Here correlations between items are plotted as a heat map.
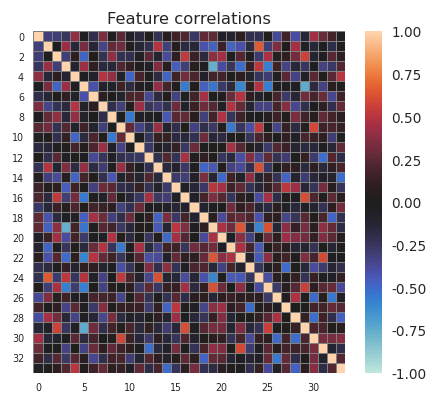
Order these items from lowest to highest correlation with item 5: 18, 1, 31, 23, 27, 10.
18, 31, 10, 27, 23, 1
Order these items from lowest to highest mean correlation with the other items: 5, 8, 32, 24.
5, 24, 32, 8
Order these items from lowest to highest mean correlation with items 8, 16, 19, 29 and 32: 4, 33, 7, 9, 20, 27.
7, 9, 33, 27, 4, 20
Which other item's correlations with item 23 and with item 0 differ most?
30
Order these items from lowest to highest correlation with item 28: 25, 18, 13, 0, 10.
0, 18, 10, 13, 25
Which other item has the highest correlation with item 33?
4
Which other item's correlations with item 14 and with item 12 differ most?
16
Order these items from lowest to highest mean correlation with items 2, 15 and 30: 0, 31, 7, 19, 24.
24, 7, 0, 31, 19
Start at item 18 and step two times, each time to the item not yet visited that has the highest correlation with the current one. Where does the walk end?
22
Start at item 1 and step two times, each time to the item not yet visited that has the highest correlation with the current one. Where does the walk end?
13
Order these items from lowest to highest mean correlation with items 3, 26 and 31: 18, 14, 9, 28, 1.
14, 9, 18, 28, 1
